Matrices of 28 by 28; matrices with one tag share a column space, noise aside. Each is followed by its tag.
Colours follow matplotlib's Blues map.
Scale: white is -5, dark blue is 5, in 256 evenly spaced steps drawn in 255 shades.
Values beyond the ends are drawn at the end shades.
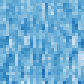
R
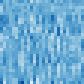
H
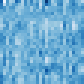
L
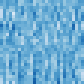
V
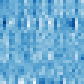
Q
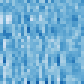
H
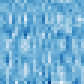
H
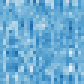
L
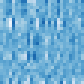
Q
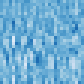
R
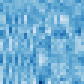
H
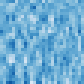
H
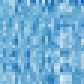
L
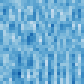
V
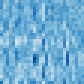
R
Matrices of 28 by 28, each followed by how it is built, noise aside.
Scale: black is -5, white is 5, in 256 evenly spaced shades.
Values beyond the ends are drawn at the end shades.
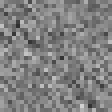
Toeplitz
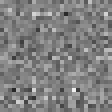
uneven rows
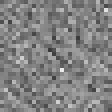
Toeplitz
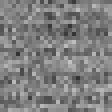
blocks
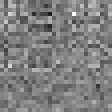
low rank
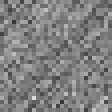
Hankel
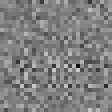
low rank
